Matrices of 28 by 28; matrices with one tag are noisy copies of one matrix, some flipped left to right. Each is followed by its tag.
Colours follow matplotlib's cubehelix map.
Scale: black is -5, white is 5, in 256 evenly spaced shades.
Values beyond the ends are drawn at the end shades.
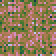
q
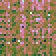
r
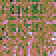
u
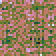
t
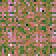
q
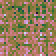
u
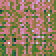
r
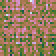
r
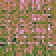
r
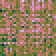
r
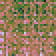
u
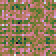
t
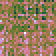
u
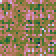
t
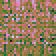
r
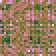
t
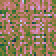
r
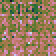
u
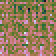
u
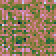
t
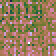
u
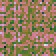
q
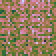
r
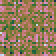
q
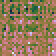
u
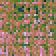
u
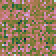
t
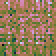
r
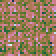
q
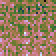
u
